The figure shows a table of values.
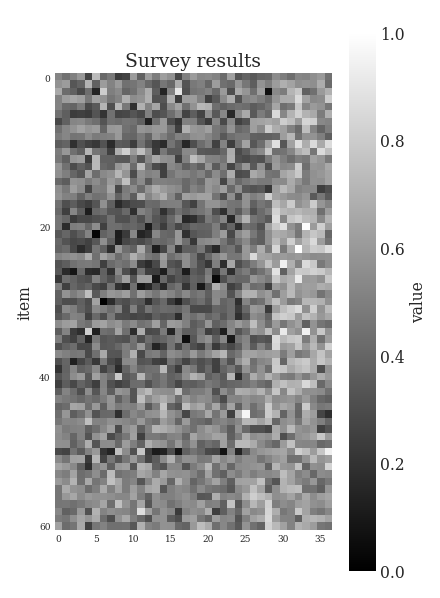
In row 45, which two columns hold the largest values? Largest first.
25, 28
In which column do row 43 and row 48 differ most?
11
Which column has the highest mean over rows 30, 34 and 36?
33
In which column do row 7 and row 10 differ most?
35
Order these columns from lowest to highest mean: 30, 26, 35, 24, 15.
24, 15, 26, 35, 30
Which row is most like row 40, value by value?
57
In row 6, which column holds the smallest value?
12
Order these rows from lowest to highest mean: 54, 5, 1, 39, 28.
28, 5, 39, 1, 54
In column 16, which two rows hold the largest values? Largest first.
2, 42
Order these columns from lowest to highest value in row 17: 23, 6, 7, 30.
7, 23, 6, 30
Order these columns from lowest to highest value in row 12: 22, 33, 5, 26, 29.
26, 33, 22, 29, 5
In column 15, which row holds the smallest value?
34
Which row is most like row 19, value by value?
5
